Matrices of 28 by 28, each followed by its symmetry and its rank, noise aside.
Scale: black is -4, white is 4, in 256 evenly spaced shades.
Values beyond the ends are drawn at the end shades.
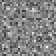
symmetric, rank five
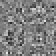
antisymmetric, rank four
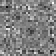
symmetric, rank five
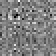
no symmetry, rank four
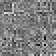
symmetric, rank five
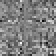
antisymmetric, rank four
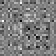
symmetric, rank three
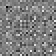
symmetric, rank four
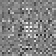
no symmetry, rank four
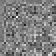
symmetric, rank four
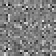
no symmetry, rank five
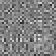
symmetric, rank four
